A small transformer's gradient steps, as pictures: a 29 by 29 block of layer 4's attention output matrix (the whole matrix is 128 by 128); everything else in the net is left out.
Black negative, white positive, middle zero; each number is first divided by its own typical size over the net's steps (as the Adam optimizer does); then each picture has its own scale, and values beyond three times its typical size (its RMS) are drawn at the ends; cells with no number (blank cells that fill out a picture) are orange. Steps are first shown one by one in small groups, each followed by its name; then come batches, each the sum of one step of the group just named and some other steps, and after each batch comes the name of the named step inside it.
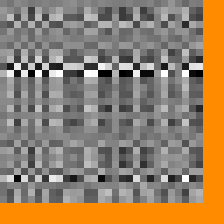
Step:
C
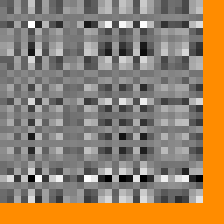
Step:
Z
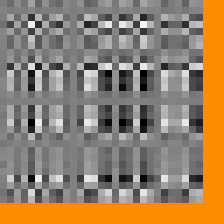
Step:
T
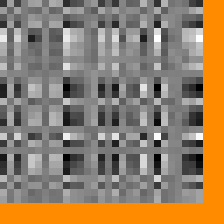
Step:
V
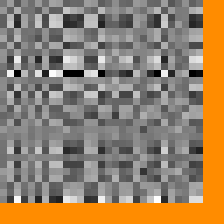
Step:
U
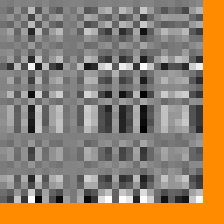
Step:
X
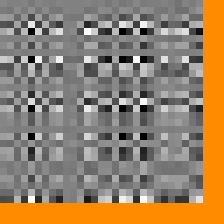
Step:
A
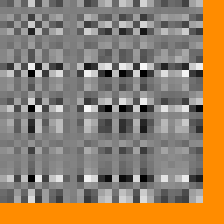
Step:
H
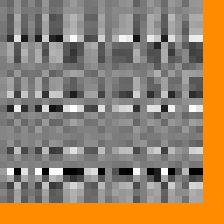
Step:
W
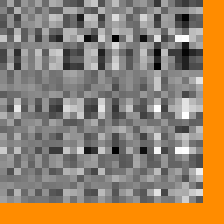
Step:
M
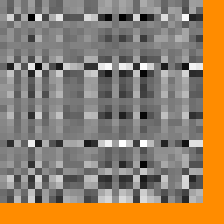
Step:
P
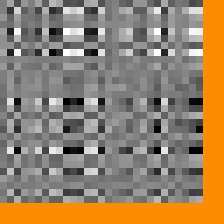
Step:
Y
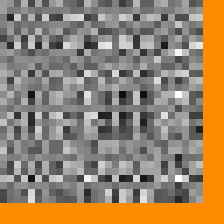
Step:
X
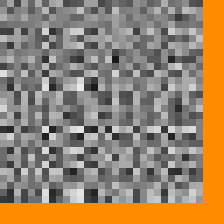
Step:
W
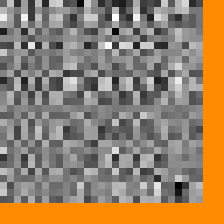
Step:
U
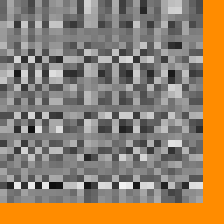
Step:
U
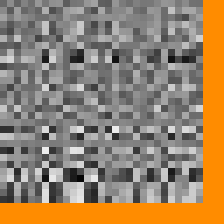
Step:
W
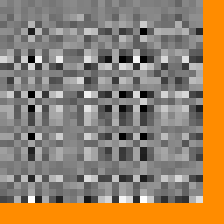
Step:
A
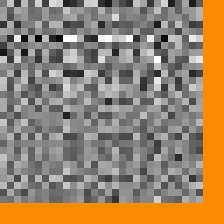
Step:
U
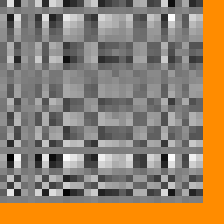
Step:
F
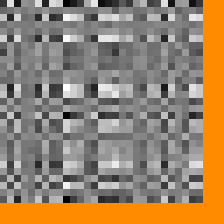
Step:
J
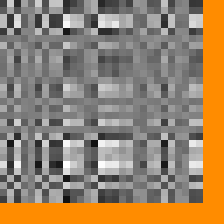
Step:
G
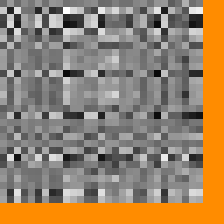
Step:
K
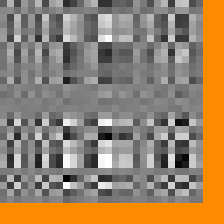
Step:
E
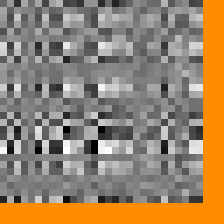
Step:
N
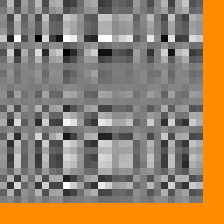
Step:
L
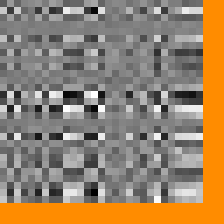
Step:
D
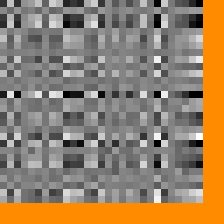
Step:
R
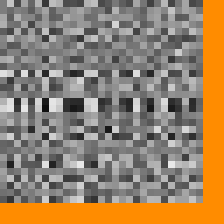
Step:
F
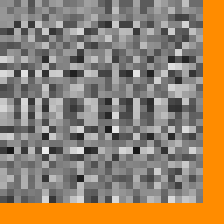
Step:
K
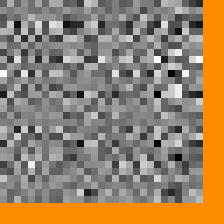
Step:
R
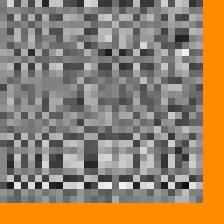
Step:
E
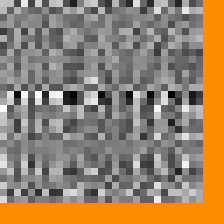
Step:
D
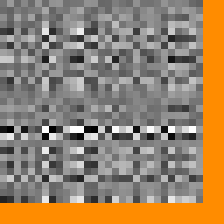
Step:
G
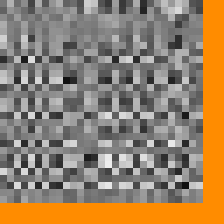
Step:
E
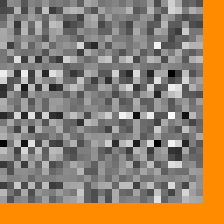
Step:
R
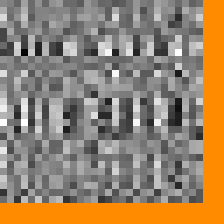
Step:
N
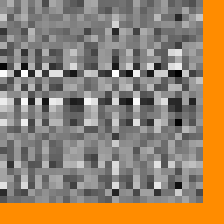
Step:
G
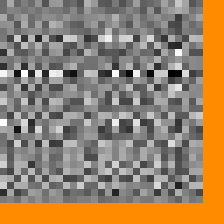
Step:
L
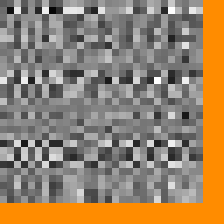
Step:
K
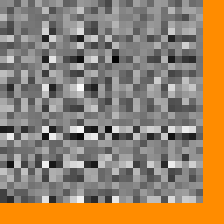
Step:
F
